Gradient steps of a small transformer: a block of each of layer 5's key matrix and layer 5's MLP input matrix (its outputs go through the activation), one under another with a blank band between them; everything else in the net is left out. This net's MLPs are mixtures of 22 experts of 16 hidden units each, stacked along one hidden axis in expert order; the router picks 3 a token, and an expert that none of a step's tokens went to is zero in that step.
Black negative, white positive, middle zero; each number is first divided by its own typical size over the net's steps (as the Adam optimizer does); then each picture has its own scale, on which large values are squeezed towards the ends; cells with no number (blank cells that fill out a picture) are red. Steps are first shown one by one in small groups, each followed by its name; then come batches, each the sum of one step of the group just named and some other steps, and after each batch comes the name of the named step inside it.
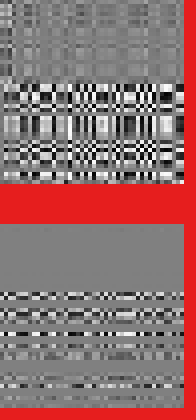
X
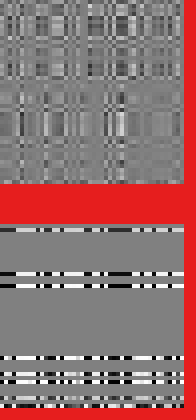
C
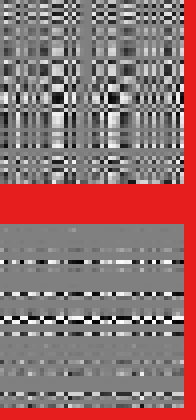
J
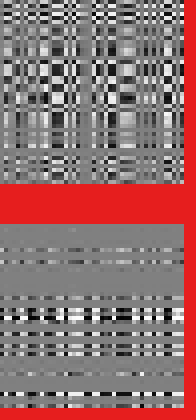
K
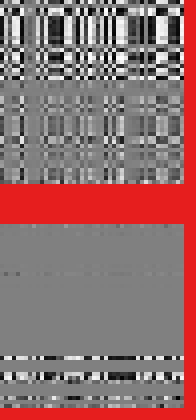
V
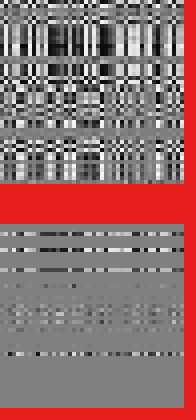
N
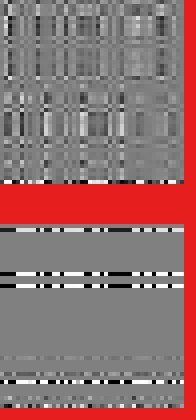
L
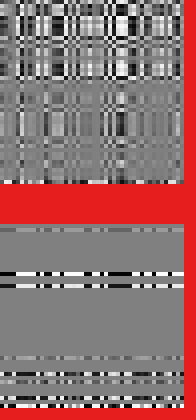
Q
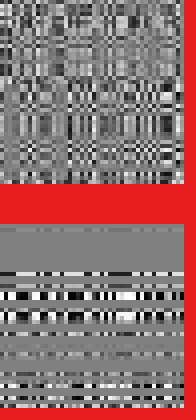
Q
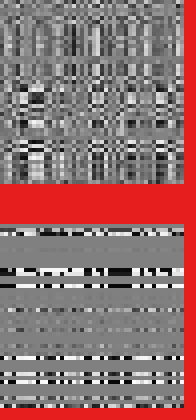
C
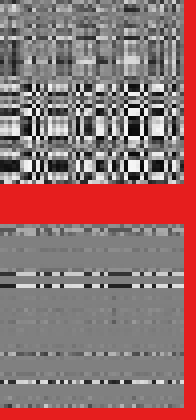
L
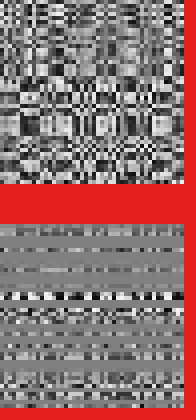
X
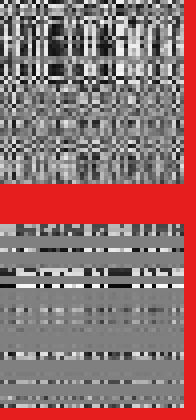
N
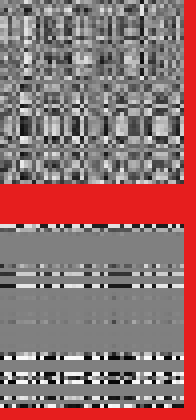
C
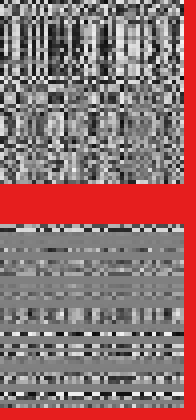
N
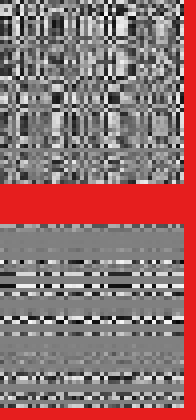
J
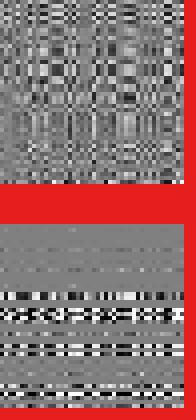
K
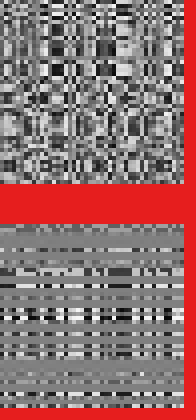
K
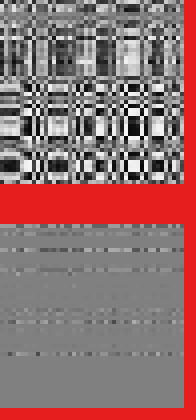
N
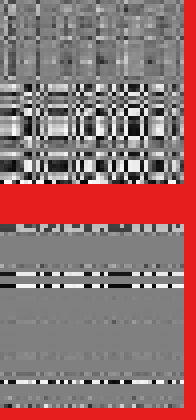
L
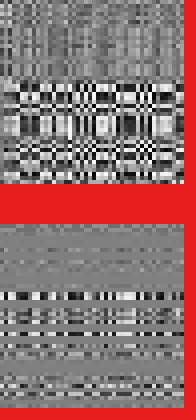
X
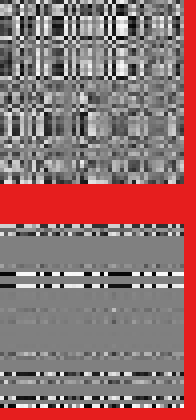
Q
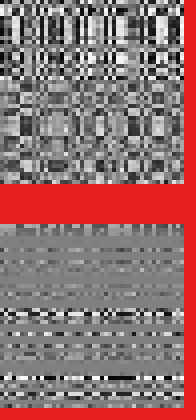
V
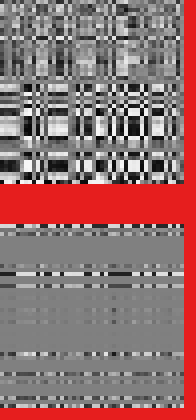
Q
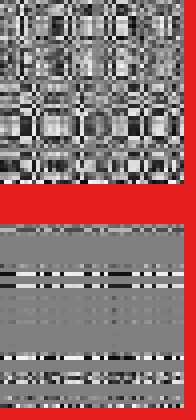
Q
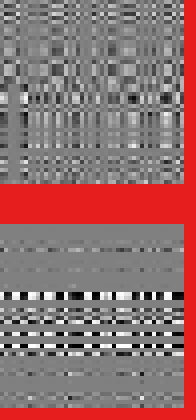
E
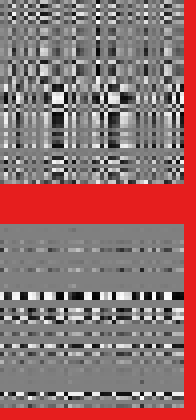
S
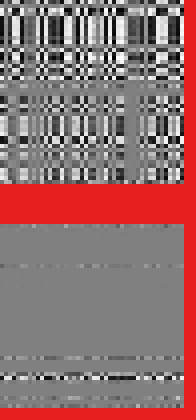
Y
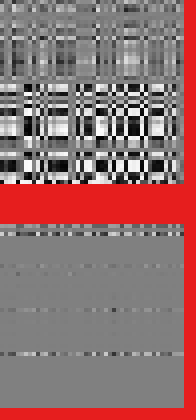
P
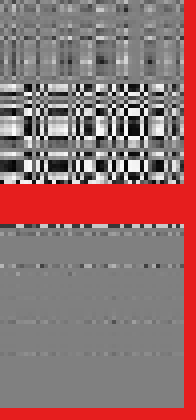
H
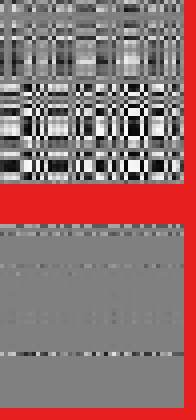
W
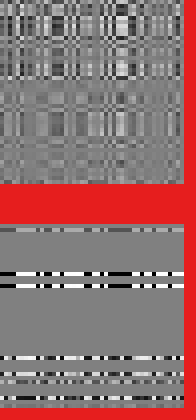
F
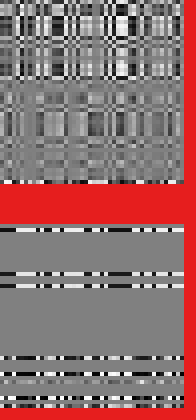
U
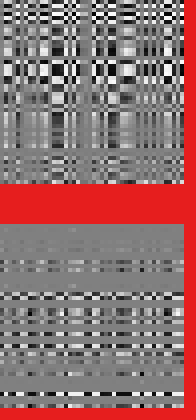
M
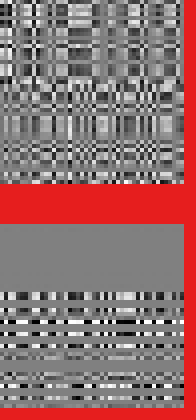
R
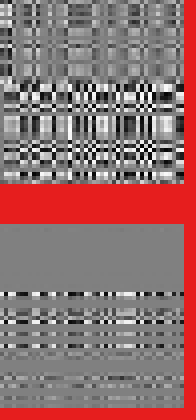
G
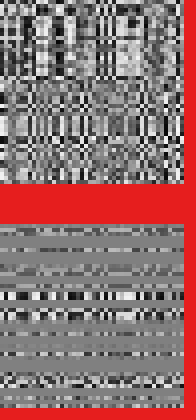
Y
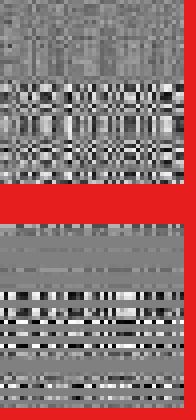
R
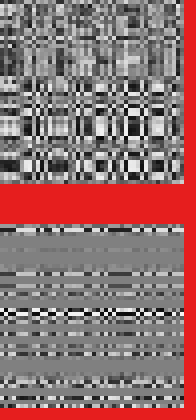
W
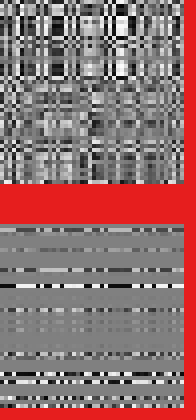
U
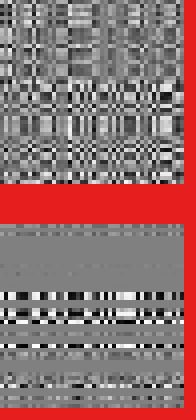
R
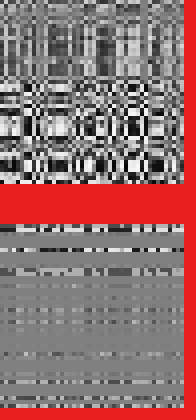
H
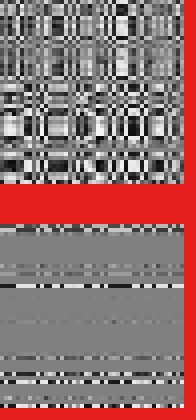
H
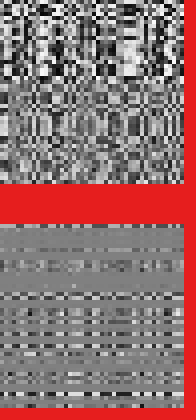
M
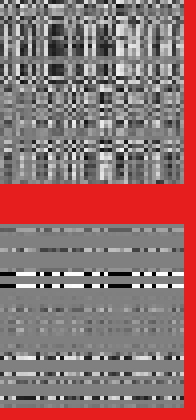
F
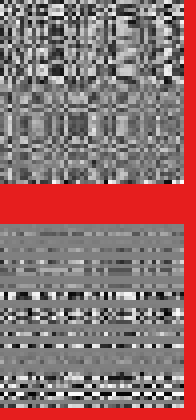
M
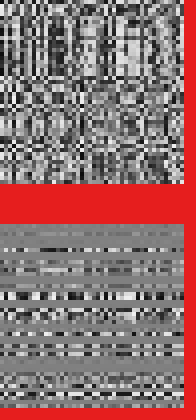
Y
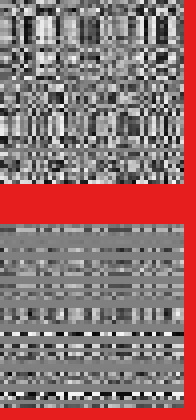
U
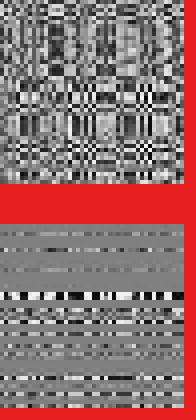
G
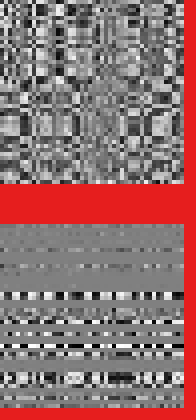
E
